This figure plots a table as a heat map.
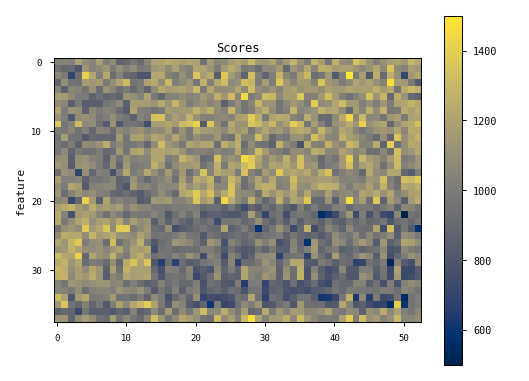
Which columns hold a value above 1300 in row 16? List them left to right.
21, 27, 32, 39
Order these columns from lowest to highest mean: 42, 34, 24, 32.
24, 32, 34, 42
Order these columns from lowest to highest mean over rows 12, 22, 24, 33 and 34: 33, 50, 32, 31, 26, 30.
30, 50, 33, 31, 26, 32
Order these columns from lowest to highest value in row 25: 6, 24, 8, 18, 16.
24, 16, 18, 6, 8
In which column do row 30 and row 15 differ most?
42
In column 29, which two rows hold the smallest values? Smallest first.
24, 21
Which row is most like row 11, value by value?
13
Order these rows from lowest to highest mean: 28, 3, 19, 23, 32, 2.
32, 23, 28, 2, 19, 3
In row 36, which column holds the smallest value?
3
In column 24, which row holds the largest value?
20
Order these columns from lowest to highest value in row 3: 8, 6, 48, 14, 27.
8, 6, 14, 27, 48
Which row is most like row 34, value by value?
22
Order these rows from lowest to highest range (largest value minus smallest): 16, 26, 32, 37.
32, 37, 16, 26
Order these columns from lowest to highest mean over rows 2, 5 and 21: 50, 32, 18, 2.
50, 2, 18, 32
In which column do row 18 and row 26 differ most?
36
